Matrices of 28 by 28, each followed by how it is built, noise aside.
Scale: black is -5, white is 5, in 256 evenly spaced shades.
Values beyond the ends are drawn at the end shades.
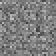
blocks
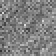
Hankel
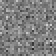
low rank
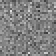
low rank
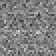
repeating columns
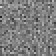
repeating columns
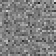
low rank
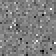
sparse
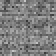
blocks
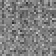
blocks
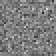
repeating rows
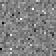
sparse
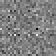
low rank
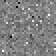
sparse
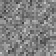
Hankel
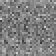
repeating columns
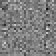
low rank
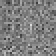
low rank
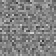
repeating columns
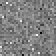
sparse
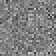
low rank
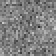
smooth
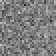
repeating rows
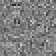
low rank
